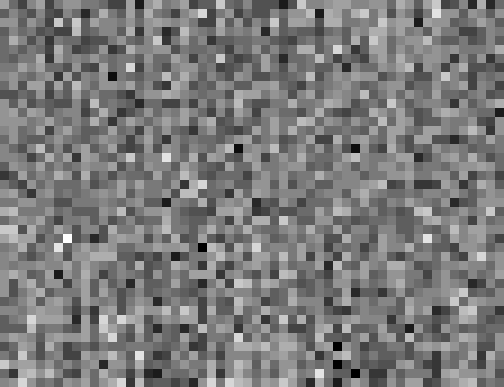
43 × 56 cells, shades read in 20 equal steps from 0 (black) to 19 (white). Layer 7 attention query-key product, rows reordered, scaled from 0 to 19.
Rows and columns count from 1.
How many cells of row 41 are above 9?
23
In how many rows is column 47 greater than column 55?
15
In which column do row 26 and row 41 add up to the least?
12
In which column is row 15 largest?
53
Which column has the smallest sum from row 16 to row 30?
37
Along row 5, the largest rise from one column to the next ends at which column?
42
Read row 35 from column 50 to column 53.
5 8 14 15
